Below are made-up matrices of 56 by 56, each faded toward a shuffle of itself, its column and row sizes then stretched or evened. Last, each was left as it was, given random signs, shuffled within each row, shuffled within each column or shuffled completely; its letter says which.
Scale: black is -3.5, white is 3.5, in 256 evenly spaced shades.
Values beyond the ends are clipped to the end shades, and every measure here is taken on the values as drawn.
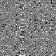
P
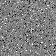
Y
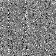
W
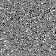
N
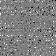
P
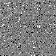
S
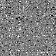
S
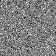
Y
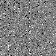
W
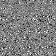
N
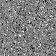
Y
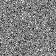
Y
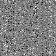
W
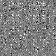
P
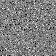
N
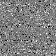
N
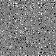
S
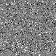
N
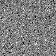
W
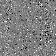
W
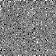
P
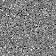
N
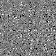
S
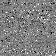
N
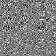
P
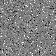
Y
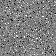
Y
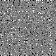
S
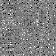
P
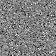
Y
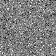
Y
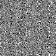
S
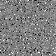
N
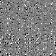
P
